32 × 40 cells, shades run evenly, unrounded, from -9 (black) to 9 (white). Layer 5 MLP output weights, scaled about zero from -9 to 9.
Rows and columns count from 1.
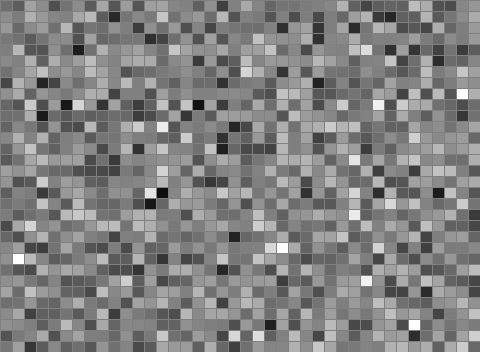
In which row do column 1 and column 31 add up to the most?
26
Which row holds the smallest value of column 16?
11
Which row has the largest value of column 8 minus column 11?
7
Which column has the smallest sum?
10
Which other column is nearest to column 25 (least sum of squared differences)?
15
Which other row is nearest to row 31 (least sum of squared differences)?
28
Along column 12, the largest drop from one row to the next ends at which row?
25
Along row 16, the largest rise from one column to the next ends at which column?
36
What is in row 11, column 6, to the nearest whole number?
-3
